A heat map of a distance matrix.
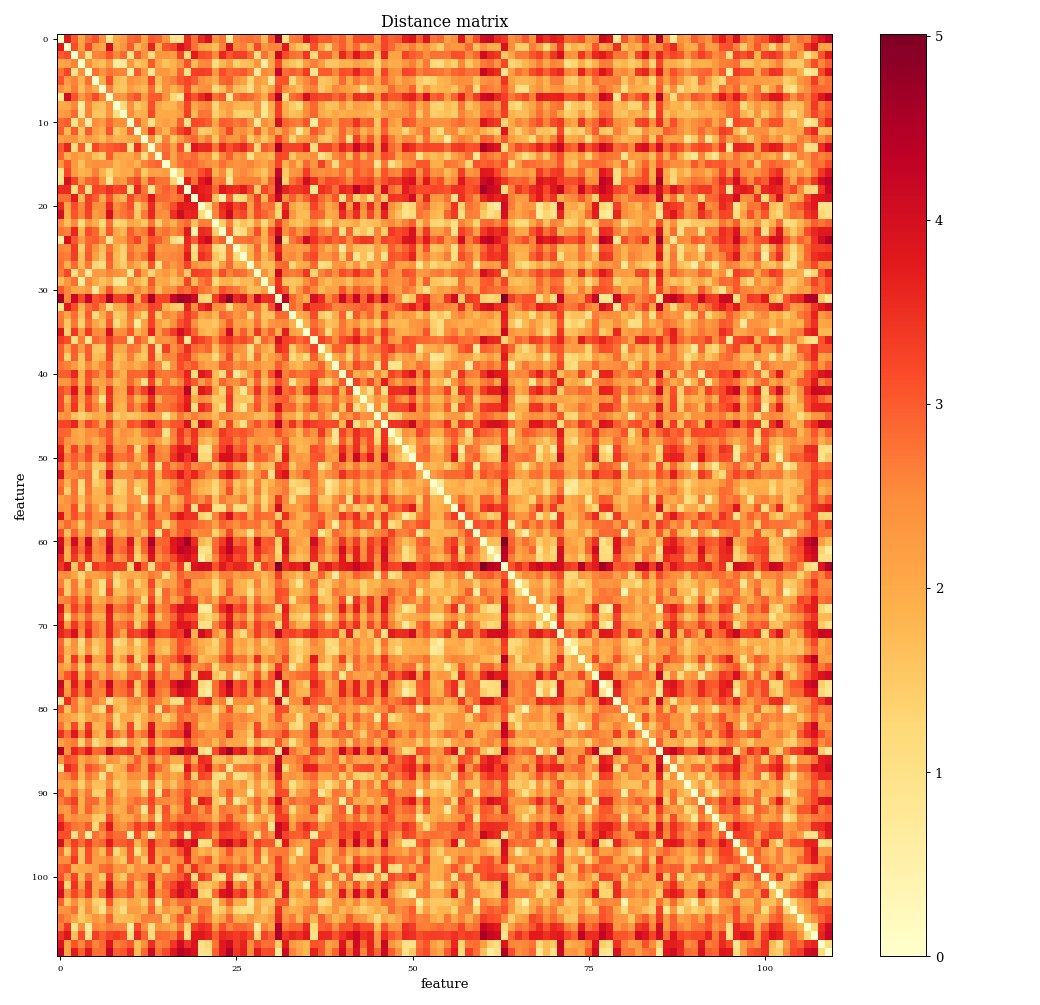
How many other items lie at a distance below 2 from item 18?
10
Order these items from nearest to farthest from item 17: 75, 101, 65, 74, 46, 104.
104, 75, 65, 46, 74, 101
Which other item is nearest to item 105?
45
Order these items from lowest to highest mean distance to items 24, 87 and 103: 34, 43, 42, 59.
59, 34, 43, 42
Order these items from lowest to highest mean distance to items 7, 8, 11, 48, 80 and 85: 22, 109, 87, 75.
22, 75, 109, 87
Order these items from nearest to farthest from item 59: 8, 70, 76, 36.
8, 76, 70, 36
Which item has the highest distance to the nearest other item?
83
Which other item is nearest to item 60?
77
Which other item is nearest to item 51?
90
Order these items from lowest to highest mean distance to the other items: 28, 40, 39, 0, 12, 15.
12, 39, 15, 28, 40, 0
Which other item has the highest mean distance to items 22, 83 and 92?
63
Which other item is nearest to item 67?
41
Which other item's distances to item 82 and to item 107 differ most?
74
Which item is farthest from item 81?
71
